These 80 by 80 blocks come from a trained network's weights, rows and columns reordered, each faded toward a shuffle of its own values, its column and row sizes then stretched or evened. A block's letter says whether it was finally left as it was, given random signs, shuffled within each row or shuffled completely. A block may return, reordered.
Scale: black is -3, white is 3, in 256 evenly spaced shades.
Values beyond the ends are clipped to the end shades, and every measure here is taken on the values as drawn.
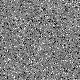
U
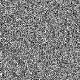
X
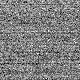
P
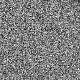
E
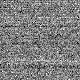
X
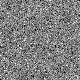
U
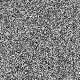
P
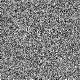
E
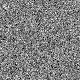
U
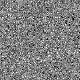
E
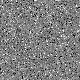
U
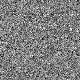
P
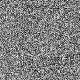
X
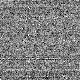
X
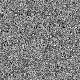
P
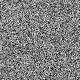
U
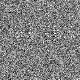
E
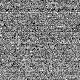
P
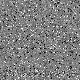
P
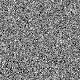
P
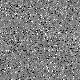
P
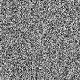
X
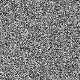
E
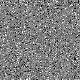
E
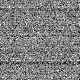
X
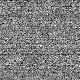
P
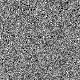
E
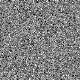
E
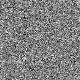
E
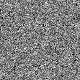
P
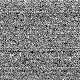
P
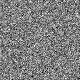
U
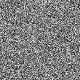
X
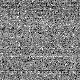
X
